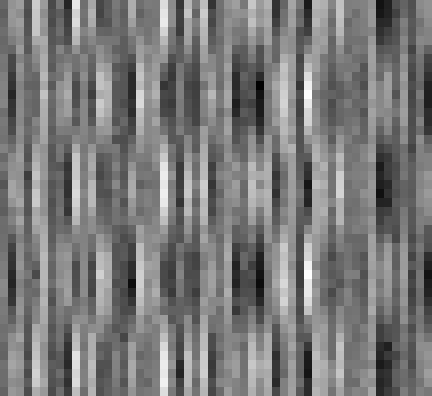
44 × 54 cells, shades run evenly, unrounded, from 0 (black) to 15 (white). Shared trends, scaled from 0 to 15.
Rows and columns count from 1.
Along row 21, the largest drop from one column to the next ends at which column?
27
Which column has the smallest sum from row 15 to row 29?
48
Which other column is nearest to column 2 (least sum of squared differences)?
17
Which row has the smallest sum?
10
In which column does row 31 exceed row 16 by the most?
39
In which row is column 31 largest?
2
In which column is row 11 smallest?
33
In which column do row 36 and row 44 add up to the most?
21
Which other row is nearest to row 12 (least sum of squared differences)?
30
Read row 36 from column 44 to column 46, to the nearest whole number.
7 7 6
